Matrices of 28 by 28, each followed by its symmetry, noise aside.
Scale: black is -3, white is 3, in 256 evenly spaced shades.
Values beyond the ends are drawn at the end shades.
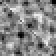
symmetric across the other diagonal.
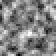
no symmetry.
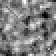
no symmetry.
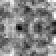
mirrored top to bottom.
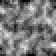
same after a half turn.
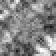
symmetric.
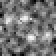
same after a half turn.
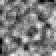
symmetric.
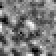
symmetric across the other diagonal.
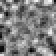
antisymmetric.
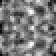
mirrored top to bottom.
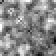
symmetric.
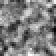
antisymmetric.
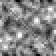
same after a half turn.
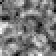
no symmetry.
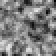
no symmetry.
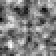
antisymmetric.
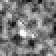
symmetric across the other diagonal.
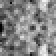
mirrored top to bottom.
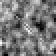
no symmetry.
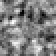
antisymmetric.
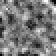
symmetric across the other diagonal.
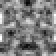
mirrored left to right.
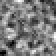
symmetric across the other diagonal.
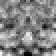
mirrored left to right.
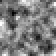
symmetric.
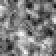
no symmetry.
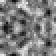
mirrored top to bottom.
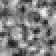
antisymmetric.
